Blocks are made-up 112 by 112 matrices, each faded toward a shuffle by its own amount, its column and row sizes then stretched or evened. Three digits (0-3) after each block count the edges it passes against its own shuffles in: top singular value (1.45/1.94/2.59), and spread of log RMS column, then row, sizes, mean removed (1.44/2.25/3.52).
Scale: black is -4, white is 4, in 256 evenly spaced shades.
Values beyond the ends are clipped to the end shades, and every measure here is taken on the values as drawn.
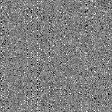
2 2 0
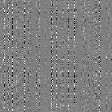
3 3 1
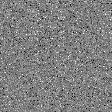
1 0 1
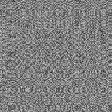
3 0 1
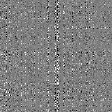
1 3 2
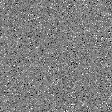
1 1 0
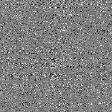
1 1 2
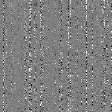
2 3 0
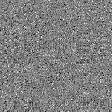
2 0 0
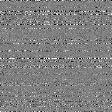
2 1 3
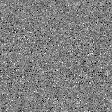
1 0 1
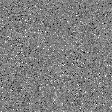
0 1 0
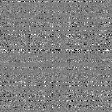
1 2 3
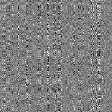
3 3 0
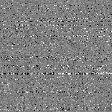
2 0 2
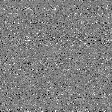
0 0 2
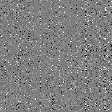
2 2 1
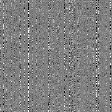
2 3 0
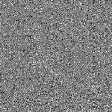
2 1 1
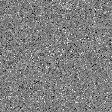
1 0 1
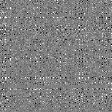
2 2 2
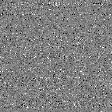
0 1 2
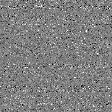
1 0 2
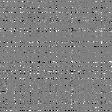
2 2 3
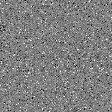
1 1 0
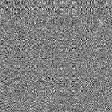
3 1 2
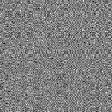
3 0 1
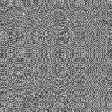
3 1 0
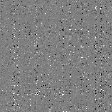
1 2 1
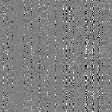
3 3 1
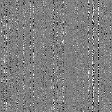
2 3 0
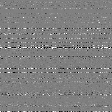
3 0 3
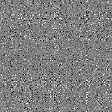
2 1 2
